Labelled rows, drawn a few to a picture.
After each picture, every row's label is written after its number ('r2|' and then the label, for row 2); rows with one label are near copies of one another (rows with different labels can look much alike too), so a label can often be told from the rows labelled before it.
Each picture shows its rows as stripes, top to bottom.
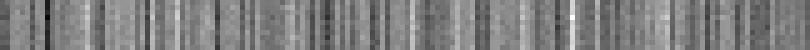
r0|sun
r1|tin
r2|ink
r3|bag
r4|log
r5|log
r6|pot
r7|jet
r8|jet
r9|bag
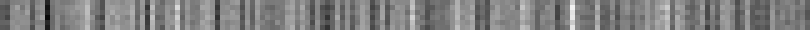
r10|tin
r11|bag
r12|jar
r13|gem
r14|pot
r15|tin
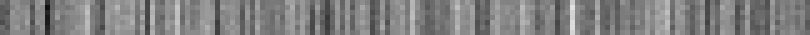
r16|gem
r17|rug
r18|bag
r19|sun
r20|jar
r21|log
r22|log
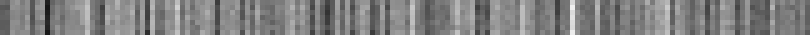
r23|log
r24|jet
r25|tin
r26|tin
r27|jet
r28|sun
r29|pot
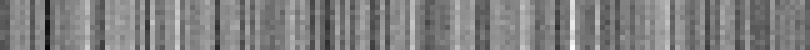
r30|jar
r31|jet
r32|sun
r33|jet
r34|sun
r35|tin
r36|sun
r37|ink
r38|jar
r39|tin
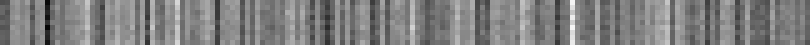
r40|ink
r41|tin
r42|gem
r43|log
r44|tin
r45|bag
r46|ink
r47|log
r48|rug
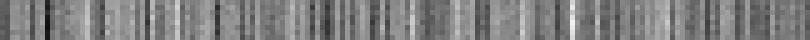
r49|rug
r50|jar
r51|rug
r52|jet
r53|gem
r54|jar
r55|tin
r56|ink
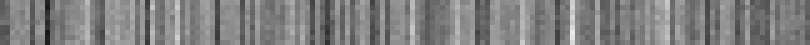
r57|pot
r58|sun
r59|jar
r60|jar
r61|log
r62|gem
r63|jet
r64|rug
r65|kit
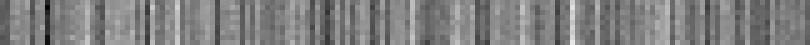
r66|jar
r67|sun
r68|kit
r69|tin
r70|ink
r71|log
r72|gem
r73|kit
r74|rug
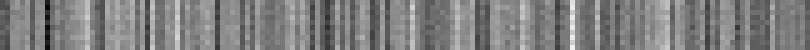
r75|bag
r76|jet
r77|tin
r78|jet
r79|jet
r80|log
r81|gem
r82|sun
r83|gem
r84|bag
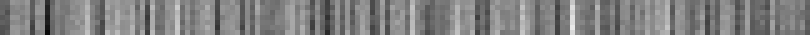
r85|jar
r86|tin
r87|gem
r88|kit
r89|jar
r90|jar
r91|kit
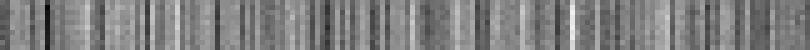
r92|kit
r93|kit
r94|rug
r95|jet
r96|pot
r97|kit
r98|log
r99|jet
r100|gem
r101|jet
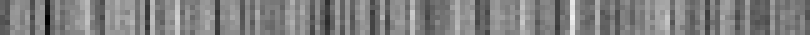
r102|rug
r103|rug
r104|gem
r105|sun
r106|ink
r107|log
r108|jar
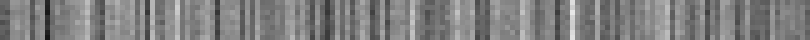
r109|kit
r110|sun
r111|tin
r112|log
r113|bag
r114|ink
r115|bag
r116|jet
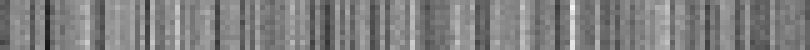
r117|bag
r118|rug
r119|log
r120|jar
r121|ink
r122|tin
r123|log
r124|bag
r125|jet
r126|tin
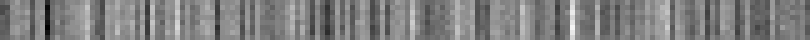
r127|log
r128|jet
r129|bag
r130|jet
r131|sun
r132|log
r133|log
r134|tin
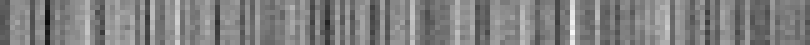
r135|log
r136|jet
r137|sun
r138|sun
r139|jar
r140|bag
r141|tin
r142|kit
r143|kit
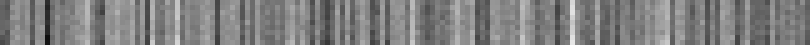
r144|tin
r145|rug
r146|rug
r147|sun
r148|pot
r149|ink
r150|gem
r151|ink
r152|bag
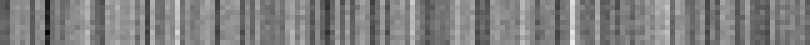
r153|gem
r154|ink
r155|gem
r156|sun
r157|log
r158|gem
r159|ink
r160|log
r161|rug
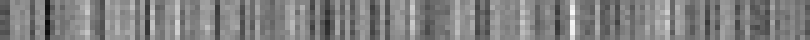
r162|pot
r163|gem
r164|bag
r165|ink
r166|ink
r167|log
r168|rug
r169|jar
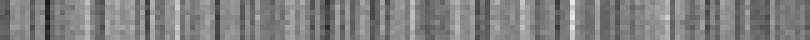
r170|kit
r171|ink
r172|rug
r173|bag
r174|jet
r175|kit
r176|tin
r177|ink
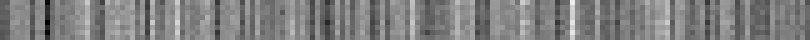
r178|tin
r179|pot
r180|sun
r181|log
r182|ink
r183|gem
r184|rug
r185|jar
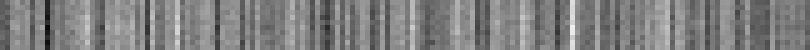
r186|log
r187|rug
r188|pot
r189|ink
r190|kit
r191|kit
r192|rug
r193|gem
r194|ink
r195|gem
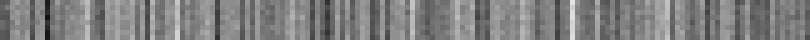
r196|sun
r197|pot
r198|jar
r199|jet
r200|log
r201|tin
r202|ink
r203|jar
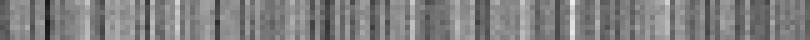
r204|pot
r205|jar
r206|ink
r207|rug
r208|jet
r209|jar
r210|tin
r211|tin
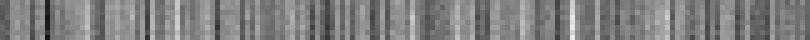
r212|ink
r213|kit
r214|pot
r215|pot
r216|ink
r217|log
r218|tin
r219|log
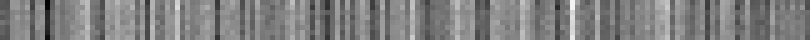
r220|rug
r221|jar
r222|rug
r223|jet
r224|log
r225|sun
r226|rug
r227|jet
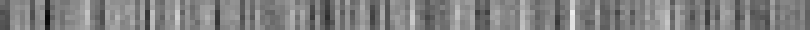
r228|tin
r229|jar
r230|jet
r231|log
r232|bag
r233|bag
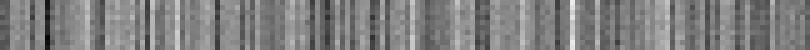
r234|jet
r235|log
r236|gem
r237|jar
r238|tin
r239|sun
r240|ink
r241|gem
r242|jet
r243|pot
